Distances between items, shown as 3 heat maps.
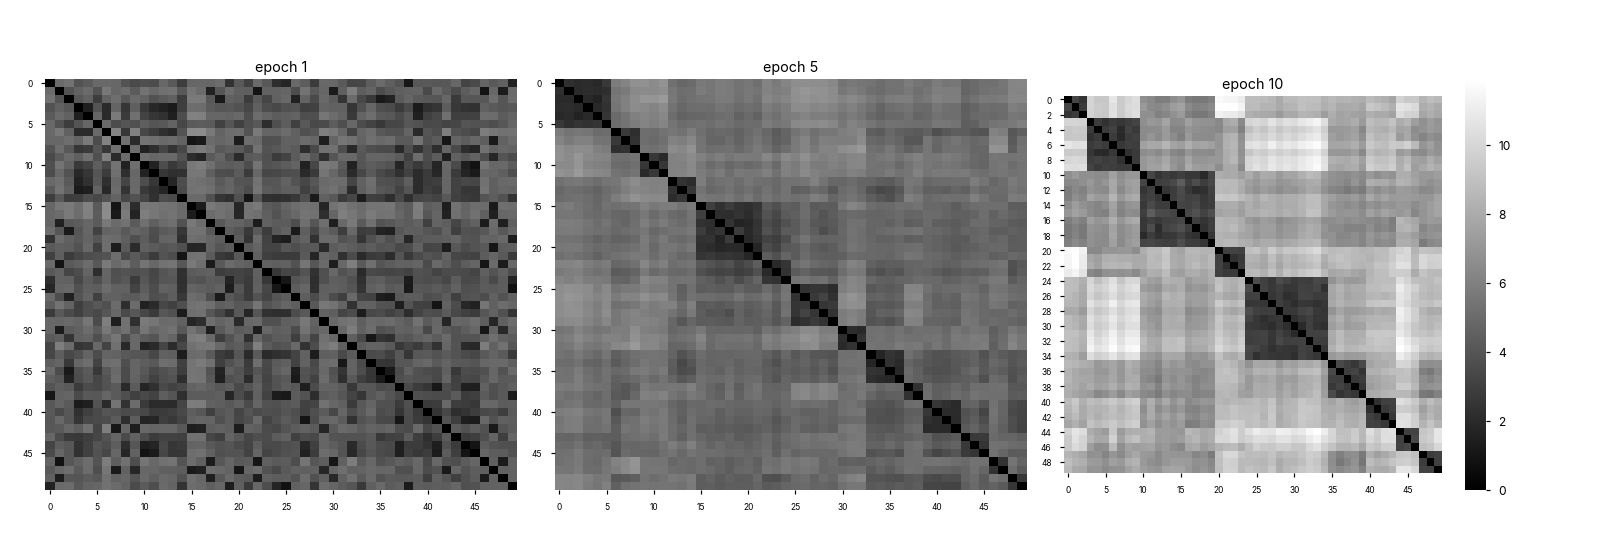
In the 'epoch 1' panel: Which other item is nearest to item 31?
34
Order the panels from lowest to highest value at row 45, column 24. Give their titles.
epoch 1, epoch 5, epoch 10
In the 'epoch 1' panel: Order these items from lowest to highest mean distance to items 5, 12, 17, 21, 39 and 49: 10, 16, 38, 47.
38, 10, 47, 16
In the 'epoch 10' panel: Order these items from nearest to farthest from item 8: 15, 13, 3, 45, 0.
3, 15, 13, 45, 0
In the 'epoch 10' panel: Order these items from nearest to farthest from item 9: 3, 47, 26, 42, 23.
3, 23, 47, 42, 26
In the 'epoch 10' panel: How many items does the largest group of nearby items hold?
11
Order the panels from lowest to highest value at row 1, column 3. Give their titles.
epoch 5, epoch 1, epoch 10
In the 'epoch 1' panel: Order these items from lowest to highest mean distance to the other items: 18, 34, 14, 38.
14, 38, 18, 34
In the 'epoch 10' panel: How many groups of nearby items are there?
9
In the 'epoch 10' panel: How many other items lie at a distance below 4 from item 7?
6
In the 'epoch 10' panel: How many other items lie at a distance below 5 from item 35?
4
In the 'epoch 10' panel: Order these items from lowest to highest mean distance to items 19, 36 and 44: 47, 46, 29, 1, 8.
46, 47, 8, 1, 29
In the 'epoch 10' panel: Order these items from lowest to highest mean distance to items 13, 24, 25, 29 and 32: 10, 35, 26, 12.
26, 12, 10, 35
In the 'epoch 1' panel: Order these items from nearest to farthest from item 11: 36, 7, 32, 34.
32, 36, 34, 7
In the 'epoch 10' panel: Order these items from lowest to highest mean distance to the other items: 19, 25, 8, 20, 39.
19, 39, 25, 8, 20
